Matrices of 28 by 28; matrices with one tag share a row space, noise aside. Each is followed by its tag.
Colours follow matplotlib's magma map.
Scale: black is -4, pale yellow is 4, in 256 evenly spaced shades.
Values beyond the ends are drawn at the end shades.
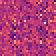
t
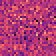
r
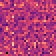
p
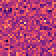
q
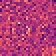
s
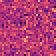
r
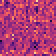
p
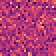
s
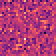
q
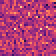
t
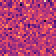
q
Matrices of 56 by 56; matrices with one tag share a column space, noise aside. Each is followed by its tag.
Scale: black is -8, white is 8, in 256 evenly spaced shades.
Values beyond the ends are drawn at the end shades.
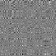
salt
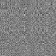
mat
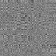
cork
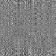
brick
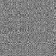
mat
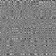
salt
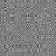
cork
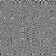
salt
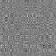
cork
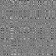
salt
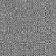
mat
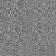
mat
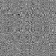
mat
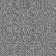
mat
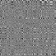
salt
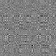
cork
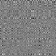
salt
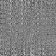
brick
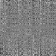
brick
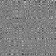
salt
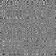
salt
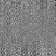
brick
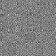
mat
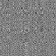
mat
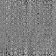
brick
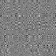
cork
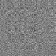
mat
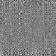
brick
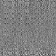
brick
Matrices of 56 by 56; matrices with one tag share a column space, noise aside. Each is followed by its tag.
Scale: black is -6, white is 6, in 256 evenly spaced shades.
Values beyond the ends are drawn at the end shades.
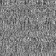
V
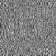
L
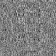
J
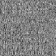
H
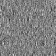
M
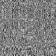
L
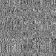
V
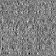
H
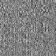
J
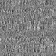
V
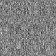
H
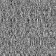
M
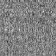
J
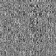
J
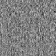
J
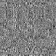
L
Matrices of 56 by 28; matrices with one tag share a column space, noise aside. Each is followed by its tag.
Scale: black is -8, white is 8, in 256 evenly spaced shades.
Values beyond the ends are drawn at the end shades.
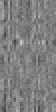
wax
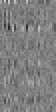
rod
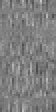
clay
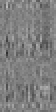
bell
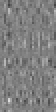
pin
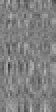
clay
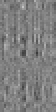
bell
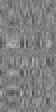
pin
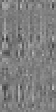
bell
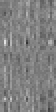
wax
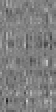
pin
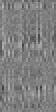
bell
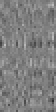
pin
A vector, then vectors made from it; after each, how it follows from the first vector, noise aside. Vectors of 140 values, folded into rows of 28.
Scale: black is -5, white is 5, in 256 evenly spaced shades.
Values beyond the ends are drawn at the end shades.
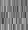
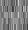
wrapped around.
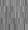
wrapped around, shrunk.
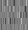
reversed, partly zeroed.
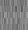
wrapped around, shrunk.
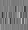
reversed, partly zeroed.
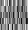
wrapped around, scaled up.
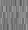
wrapped around, shrunk.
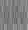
wrapped around, shrunk.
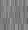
wrapped around, shrunk.
